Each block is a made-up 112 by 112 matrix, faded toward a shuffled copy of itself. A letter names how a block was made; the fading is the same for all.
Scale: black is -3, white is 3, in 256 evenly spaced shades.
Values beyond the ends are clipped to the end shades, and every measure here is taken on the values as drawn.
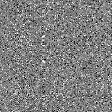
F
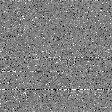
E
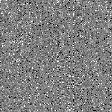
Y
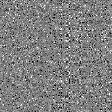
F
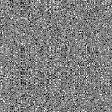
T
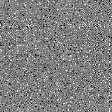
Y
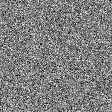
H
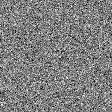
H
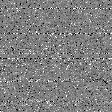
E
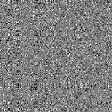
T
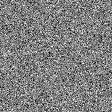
H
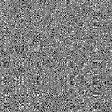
T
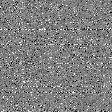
E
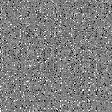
Y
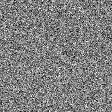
H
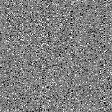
F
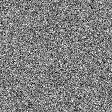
H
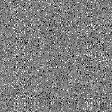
F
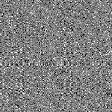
T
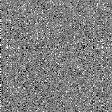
F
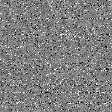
E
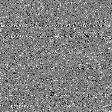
E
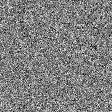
H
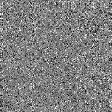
F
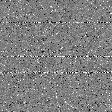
E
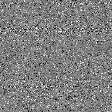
E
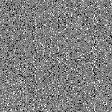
F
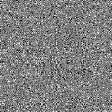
T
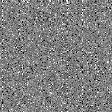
F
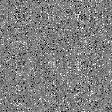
Y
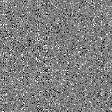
Y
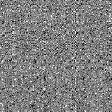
T
